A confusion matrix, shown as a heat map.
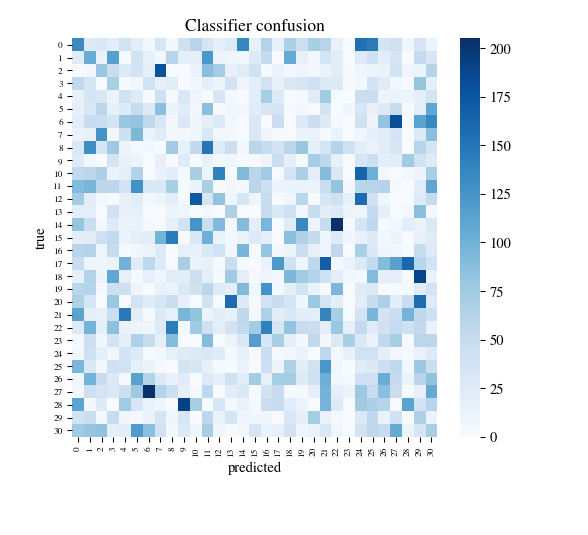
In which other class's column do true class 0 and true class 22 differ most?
8
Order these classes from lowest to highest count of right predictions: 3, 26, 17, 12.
3, 12, 26, 17
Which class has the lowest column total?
23
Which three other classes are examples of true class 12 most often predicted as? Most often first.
10, 24, 0
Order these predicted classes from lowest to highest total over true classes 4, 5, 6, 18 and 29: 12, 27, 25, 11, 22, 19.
22, 12, 19, 11, 25, 27
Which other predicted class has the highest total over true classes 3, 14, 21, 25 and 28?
0
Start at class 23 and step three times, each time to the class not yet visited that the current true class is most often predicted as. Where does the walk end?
11
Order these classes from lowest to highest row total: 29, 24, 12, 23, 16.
24, 29, 16, 12, 23
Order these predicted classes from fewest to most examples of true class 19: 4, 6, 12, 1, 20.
6, 20, 12, 4, 1
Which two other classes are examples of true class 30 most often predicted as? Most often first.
5, 27
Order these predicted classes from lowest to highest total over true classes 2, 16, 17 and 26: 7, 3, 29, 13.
13, 3, 29, 7
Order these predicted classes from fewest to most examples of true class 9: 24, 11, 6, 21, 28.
6, 11, 24, 21, 28
